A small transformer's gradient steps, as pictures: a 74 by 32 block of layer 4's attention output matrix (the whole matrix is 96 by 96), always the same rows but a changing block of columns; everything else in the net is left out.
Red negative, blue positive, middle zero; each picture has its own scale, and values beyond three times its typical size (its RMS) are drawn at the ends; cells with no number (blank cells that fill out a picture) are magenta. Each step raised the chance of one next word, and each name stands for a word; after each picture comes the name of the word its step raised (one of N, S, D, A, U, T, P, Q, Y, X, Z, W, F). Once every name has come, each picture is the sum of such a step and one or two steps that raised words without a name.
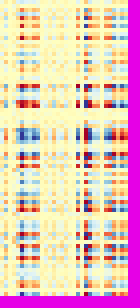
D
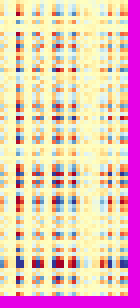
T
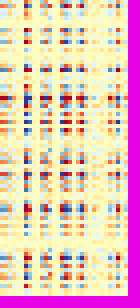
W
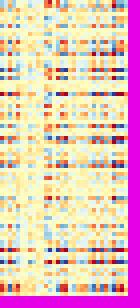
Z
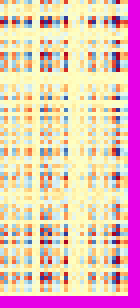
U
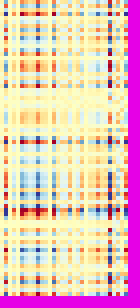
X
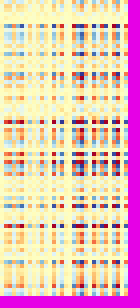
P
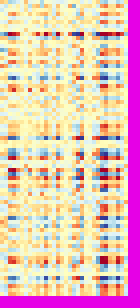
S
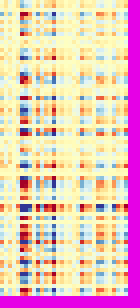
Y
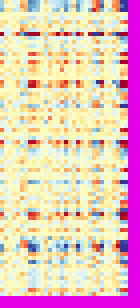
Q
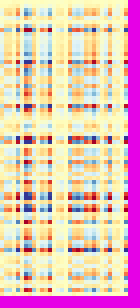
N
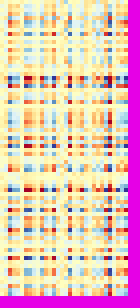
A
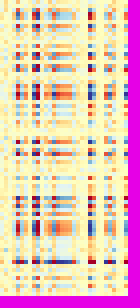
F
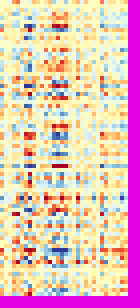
D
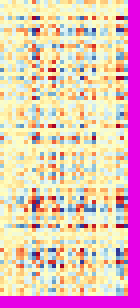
Z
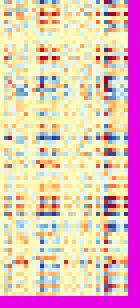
F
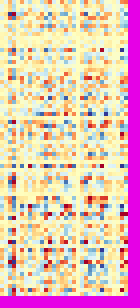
Y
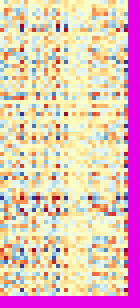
N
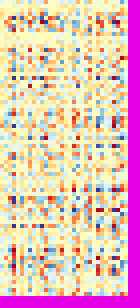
A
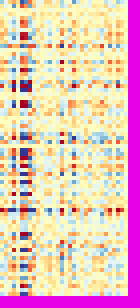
D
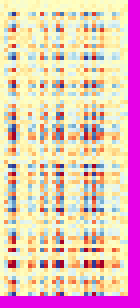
T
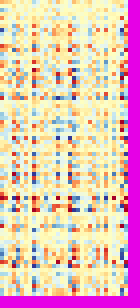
P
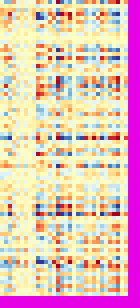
F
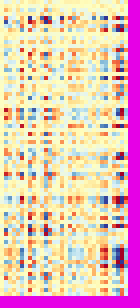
U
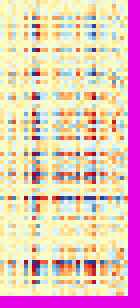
P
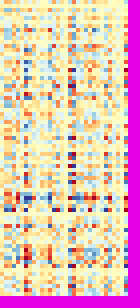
D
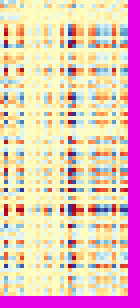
W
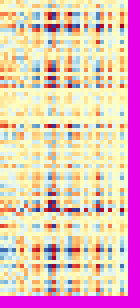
X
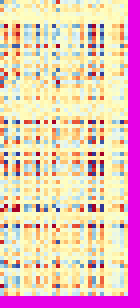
P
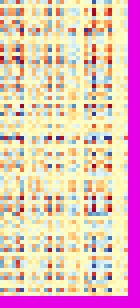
N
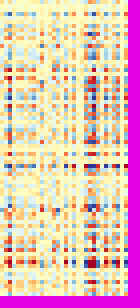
T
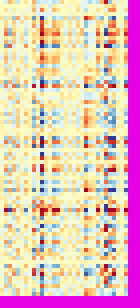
A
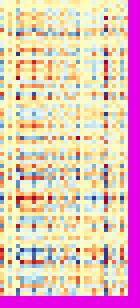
S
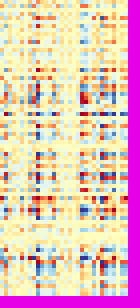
W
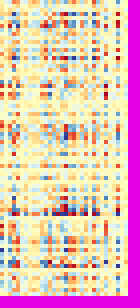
F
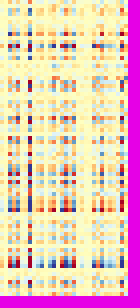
T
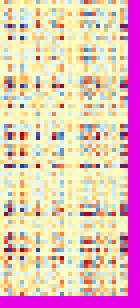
D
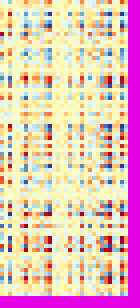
S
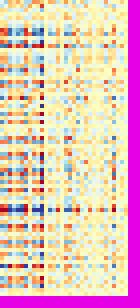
W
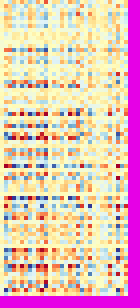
Y
